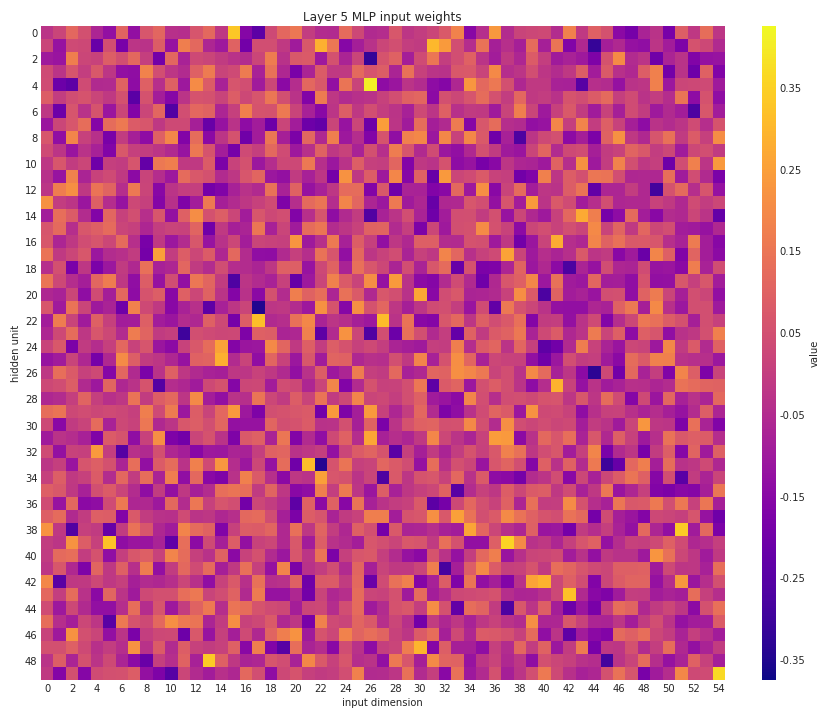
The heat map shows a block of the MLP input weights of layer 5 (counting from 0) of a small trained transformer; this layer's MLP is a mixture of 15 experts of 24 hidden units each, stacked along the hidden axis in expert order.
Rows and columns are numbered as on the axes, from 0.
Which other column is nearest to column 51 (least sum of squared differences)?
53
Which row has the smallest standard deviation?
9
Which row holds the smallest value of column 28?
32
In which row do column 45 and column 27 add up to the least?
48
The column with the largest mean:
12
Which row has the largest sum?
37
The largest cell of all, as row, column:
4, 26
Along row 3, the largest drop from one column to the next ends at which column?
50
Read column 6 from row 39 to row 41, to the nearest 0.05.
-0.15 0 0.1
